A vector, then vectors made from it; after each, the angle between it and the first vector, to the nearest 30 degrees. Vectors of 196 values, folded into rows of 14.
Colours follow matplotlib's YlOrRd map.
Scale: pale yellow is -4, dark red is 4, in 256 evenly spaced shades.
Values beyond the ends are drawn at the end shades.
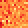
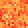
120 degrees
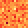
60 degrees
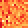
30 degrees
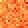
120 degrees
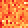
30 degrees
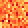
120 degrees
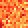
30 degrees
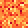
60 degrees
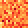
150 degrees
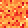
90 degrees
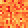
60 degrees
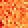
30 degrees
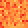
60 degrees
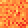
120 degrees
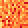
150 degrees
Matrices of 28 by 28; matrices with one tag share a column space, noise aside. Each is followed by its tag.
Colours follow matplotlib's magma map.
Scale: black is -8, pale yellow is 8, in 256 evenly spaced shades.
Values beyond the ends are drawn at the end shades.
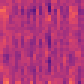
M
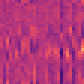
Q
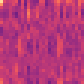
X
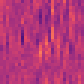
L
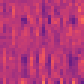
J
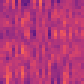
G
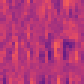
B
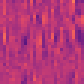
L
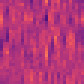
L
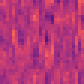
L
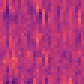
M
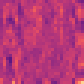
J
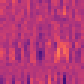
B
